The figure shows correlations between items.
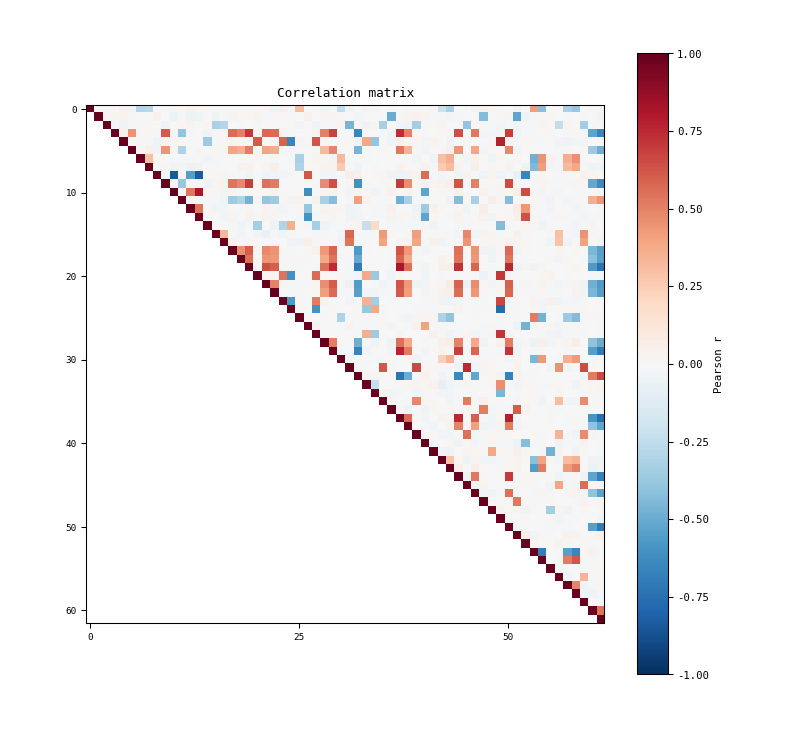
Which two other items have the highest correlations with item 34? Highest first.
24, 14
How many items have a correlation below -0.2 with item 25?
8
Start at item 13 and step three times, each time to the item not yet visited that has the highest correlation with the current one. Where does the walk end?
12
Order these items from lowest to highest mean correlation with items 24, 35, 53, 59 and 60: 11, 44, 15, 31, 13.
44, 13, 11, 15, 31
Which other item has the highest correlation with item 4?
49
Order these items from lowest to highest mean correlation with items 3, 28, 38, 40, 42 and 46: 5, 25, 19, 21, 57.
25, 57, 5, 21, 19
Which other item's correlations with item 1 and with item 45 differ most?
31
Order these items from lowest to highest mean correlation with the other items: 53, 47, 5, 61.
61, 53, 47, 5
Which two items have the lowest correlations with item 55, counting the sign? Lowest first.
41, 48
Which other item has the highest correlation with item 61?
32
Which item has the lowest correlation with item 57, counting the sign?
53
